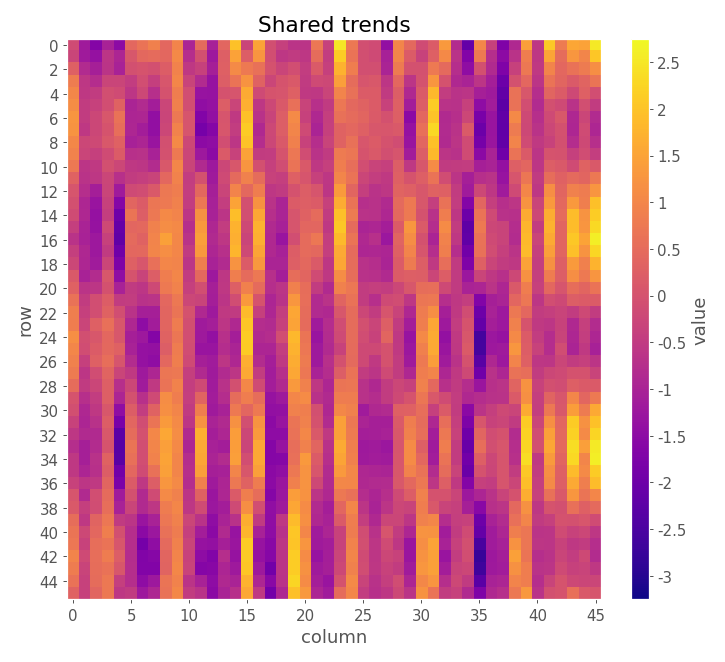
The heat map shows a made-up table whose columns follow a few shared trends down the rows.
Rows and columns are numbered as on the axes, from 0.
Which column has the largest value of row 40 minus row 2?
19
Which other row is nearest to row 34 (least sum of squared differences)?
32
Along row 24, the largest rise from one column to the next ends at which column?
15
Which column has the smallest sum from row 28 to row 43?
17
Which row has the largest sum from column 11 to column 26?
0
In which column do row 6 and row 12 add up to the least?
37
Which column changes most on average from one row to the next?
45
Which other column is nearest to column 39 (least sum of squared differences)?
8
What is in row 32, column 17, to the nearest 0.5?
-1.5
